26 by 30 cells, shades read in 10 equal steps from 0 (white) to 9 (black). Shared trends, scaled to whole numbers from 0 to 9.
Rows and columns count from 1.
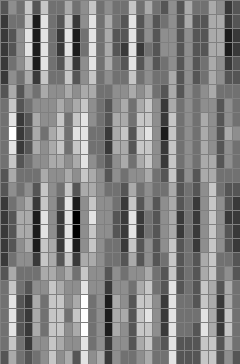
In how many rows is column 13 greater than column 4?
11
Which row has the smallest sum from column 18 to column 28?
23
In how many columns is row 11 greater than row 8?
6
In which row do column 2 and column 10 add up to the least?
10
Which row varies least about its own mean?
7
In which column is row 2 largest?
5
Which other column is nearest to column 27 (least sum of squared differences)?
9
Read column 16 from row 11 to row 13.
3 3 5
